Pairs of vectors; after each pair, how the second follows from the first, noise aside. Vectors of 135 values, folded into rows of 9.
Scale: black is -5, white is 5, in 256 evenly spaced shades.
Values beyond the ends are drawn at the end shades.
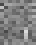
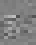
wrapped around, partly zeroed.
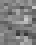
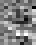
negated, scaled up.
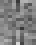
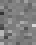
wrapped around, partly zeroed.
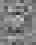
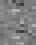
wrapped around, partly zeroed.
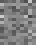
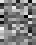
negated, scaled up.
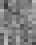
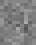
wrapped around, shrunk.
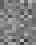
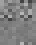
negated, partly zeroed.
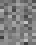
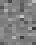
wrapped around, partly zeroed.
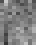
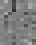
wrapped around, partly zeroed.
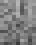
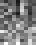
negated, scaled up.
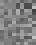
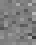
negated, partly zeroed.
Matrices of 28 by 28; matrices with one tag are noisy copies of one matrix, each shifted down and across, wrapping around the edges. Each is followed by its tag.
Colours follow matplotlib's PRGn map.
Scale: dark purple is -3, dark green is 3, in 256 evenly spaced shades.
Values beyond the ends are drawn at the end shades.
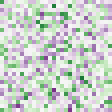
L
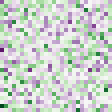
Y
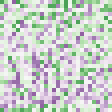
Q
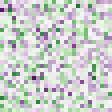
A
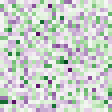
A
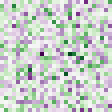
A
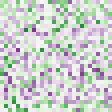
Q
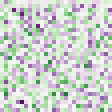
A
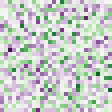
Y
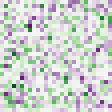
Y
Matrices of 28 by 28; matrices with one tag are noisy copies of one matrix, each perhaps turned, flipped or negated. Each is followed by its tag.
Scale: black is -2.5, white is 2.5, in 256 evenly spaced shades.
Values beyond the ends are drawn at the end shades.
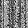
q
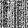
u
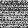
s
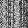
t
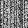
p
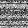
q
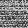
s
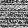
p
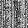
u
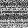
t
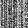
s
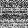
t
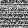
p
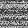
q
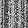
q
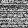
p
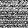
s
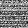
s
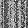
q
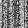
q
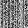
p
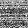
t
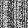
u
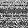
t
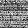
s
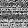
t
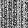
s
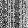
t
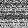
t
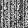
p
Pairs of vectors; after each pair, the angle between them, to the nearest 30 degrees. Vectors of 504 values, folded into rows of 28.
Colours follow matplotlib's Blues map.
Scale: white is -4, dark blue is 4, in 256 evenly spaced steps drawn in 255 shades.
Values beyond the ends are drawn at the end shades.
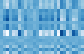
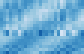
120 degrees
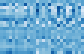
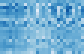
150 degrees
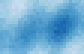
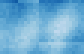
150 degrees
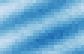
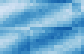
30 degrees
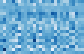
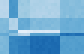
90 degrees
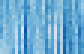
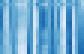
90 degrees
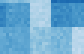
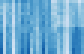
120 degrees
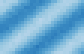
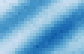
30 degrees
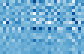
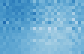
120 degrees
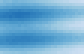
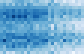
30 degrees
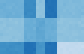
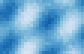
90 degrees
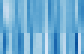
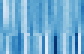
30 degrees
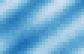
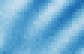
60 degrees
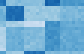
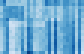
60 degrees
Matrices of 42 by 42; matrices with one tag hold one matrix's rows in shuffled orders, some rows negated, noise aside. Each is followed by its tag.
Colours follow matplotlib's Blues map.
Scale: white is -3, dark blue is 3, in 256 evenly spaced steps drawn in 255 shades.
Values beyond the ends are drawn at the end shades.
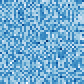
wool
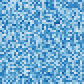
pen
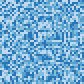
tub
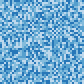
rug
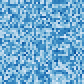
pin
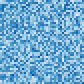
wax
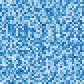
pen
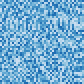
wool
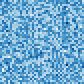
rug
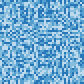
tub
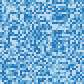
pin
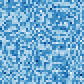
pin
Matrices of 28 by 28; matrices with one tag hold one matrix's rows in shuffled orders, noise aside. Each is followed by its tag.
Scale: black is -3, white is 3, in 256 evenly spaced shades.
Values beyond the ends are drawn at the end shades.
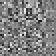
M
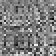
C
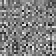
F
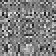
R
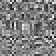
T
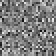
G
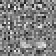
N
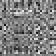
C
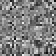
T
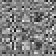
T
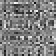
C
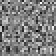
G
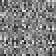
F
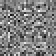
N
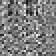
M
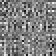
F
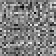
C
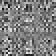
R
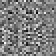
M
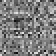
C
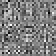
R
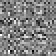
N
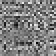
C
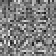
N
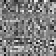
C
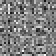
N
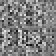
M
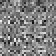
N
